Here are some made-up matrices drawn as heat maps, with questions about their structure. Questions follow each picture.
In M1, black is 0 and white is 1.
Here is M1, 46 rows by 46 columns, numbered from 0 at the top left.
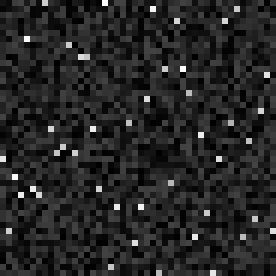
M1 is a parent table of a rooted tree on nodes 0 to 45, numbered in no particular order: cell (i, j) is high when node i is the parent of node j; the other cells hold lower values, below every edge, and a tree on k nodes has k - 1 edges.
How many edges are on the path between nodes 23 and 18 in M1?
9
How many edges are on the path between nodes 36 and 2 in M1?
9
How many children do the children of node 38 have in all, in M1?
4
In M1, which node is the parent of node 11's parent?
0
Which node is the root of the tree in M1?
20
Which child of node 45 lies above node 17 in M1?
26
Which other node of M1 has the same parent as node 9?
12
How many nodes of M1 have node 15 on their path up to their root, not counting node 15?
5
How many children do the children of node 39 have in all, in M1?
3
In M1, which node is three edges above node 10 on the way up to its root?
31
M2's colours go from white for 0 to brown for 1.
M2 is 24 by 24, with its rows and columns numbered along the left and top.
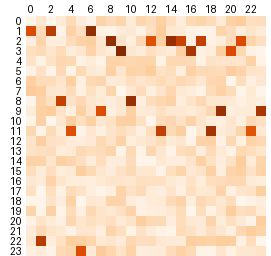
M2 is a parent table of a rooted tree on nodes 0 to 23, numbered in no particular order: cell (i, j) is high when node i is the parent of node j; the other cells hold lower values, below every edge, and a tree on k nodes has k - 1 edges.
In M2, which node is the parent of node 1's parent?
11
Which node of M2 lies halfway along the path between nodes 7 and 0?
8
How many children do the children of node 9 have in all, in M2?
1
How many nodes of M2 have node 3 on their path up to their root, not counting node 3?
7
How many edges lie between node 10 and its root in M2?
5
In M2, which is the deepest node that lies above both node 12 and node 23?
2
